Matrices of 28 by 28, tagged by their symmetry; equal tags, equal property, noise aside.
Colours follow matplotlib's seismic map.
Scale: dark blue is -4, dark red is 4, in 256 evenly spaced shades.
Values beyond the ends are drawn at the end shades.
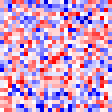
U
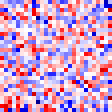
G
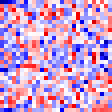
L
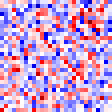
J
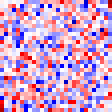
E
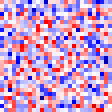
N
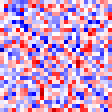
U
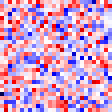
N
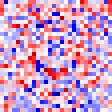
U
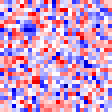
N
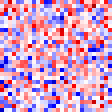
J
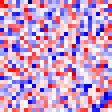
N
